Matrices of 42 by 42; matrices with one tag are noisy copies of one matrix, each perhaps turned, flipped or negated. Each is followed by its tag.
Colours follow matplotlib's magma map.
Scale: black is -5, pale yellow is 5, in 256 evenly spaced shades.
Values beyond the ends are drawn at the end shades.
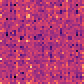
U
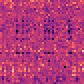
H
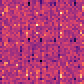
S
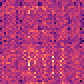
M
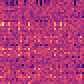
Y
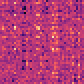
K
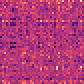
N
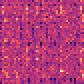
S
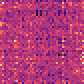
N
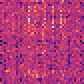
M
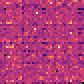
S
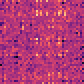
N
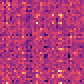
K
